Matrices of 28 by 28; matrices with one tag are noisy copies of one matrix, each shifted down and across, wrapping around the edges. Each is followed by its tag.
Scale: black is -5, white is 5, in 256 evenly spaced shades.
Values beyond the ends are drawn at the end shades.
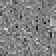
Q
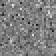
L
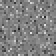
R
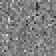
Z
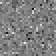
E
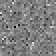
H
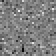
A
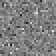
R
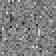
Z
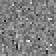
Q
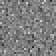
Z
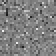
A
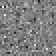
R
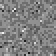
H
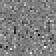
A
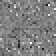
A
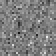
Z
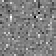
Z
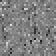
Z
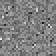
E
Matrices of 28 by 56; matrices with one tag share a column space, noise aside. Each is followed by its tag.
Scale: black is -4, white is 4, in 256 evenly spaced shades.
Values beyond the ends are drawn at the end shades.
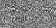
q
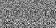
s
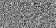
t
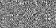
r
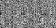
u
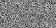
t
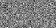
t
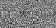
s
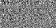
r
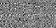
t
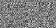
t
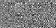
t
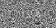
s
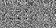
r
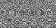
s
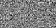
r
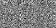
r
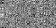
u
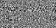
q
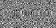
s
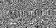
s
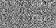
r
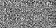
r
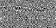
q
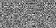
t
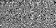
r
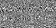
q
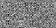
t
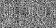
u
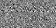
q
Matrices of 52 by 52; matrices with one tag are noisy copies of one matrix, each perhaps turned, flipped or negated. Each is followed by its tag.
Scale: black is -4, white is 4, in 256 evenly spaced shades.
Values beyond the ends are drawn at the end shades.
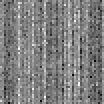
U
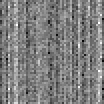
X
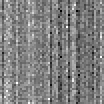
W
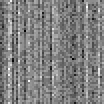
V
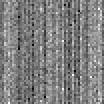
U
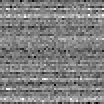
X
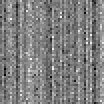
V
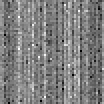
U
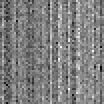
W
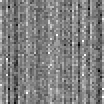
X
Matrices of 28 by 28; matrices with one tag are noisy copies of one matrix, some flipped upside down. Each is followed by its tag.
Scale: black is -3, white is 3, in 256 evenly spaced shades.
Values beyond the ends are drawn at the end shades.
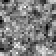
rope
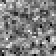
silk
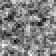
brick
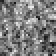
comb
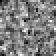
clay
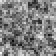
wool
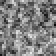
comb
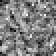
clay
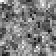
rope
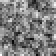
wool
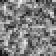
clay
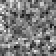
silk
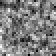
silk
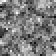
rope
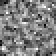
clay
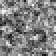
brick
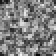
clay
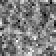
comb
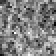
comb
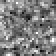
silk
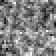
comb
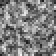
clay
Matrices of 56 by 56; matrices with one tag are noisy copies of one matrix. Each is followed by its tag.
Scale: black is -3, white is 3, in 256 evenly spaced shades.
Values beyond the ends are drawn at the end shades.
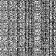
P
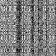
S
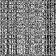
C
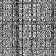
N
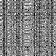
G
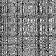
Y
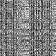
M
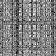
N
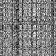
N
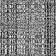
C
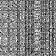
P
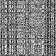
C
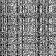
Y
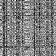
G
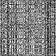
C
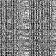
M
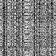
G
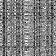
G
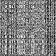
C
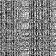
M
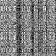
S
